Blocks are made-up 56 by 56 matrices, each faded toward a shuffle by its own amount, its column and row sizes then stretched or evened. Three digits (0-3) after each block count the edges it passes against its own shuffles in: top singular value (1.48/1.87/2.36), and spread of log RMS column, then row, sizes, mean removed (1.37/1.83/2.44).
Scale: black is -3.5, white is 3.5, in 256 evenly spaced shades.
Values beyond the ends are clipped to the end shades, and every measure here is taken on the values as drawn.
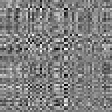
3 3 3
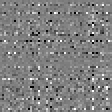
1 2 3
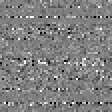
0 0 3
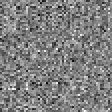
2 1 1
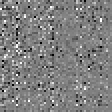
1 3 2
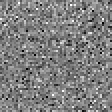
1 0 0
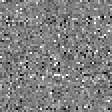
0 1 2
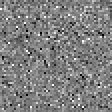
0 0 1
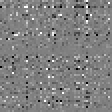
2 2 3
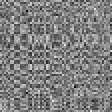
3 2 0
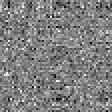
2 1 1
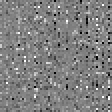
1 3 1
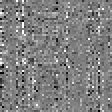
2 3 1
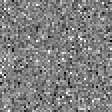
0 1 0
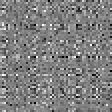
3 2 3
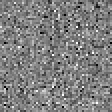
1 1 1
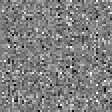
0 2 1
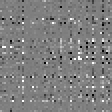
1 3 3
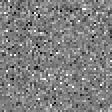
0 0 1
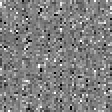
1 3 0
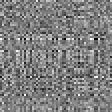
3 1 3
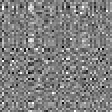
3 2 2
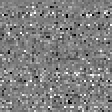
0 0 3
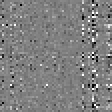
2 3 1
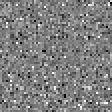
0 0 2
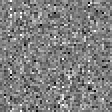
0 2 0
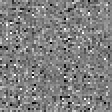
0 2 1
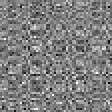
3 1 2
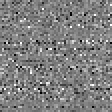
0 0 3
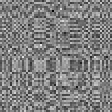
3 1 1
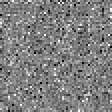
1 1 0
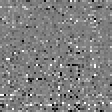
0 1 2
